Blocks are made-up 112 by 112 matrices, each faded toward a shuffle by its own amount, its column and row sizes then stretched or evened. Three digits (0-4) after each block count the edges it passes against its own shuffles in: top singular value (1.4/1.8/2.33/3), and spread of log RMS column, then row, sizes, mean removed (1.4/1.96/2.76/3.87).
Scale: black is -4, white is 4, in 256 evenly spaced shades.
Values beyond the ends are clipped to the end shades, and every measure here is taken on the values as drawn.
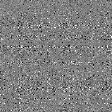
1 2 3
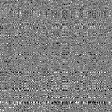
4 1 3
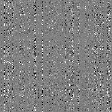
2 4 2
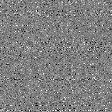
2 0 3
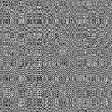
4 3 1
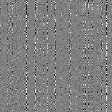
4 4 1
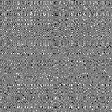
4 1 3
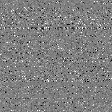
2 0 3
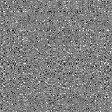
3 1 2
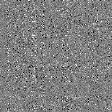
0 3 2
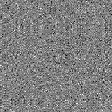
3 0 0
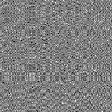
4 1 1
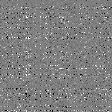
2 2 3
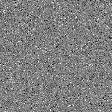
2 0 1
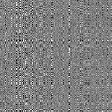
4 4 2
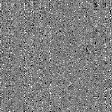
2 3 0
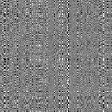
4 4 2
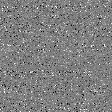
0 0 2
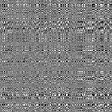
4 3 4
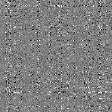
1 3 3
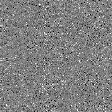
2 1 1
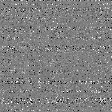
1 1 3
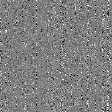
2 3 0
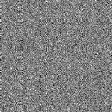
3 2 0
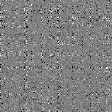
3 3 2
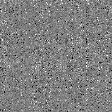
1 2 1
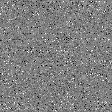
0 0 2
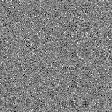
2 0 0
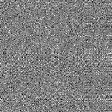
3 0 2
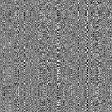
4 4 1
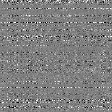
2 2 4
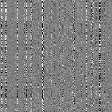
4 4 0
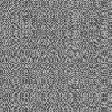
4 2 1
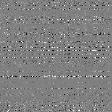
1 2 4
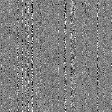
2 4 0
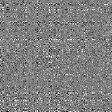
3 3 3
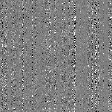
1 4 1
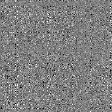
0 3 3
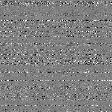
1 1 4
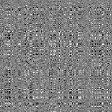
4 3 3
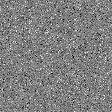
0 1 0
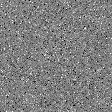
1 0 0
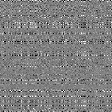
4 2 4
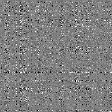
2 3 3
